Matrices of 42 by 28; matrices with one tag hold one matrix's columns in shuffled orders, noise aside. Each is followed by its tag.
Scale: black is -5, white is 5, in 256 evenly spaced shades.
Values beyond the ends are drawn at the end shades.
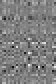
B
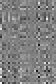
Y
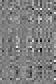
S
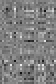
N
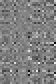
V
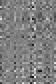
Y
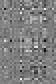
S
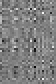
S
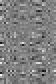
V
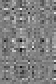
S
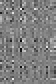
S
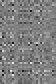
V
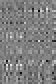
N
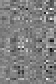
S
